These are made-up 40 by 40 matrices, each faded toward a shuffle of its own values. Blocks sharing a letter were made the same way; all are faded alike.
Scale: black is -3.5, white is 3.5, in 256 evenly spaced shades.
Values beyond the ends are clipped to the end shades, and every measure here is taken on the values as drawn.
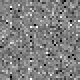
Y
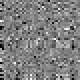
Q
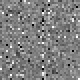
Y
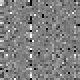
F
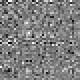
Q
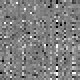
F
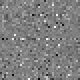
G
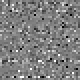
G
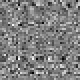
Q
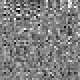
Q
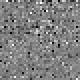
G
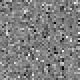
Y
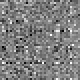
Q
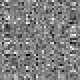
Q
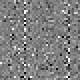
F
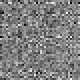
Q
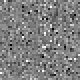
Y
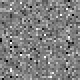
Y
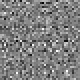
Q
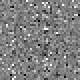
Y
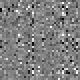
F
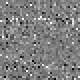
G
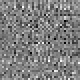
Q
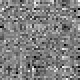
Q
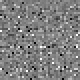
G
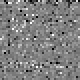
G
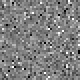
Y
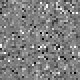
G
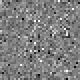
Y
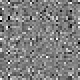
Q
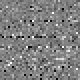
G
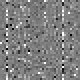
F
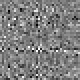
Q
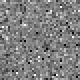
Y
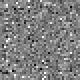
Y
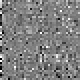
F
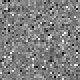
Y
